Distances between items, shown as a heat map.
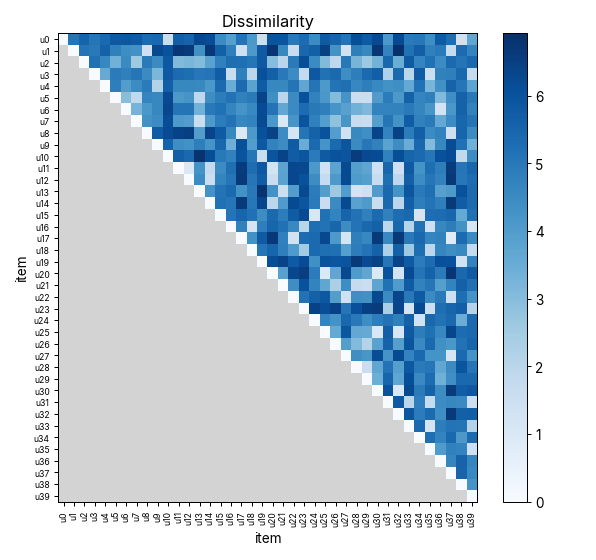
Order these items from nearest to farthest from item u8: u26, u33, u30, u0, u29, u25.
u26, u29, u33, u0, u25, u30
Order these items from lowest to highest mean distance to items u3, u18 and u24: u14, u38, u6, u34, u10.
u34, u38, u6, u14, u10
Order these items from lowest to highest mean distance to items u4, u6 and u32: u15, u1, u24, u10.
u24, u15, u1, u10
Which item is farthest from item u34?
u23
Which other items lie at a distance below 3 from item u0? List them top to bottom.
u10, u19, u38
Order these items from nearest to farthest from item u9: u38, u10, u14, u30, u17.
u14, u30, u38, u10, u17
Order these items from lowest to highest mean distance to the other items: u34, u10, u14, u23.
u14, u34, u23, u10
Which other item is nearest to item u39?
u16
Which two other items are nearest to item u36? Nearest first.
u6, u5
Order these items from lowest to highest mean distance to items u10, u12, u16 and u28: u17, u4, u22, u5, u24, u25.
u25, u5, u4, u24, u22, u17
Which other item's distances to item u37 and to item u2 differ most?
u17
